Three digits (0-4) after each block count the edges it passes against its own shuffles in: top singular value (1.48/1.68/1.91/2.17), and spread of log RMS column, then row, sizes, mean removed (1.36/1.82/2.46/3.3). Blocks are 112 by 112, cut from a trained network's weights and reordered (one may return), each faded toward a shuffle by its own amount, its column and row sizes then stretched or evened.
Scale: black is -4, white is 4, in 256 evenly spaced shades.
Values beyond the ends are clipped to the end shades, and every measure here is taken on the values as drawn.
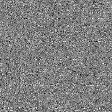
0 0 3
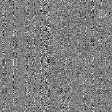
4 4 1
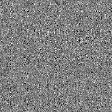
3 3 2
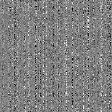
3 4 2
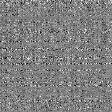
1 0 4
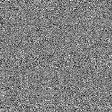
2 0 3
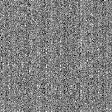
2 2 1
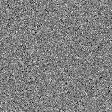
1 0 0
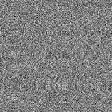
4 0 1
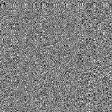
4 3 1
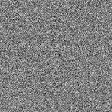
2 0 1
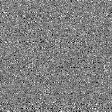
1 0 3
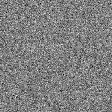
2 0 0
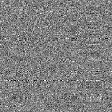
4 0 3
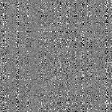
2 4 3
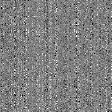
2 4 2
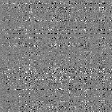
2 3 4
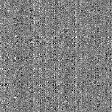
3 3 3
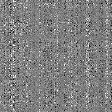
3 4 3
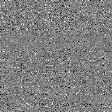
1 2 3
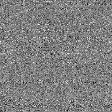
0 0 3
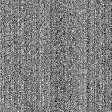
4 2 0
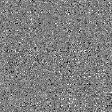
0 2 3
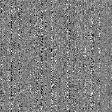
1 4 0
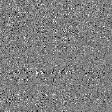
1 3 3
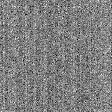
2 0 2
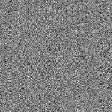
3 3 1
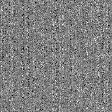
1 3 0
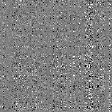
0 4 3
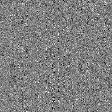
0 3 0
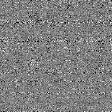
0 2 4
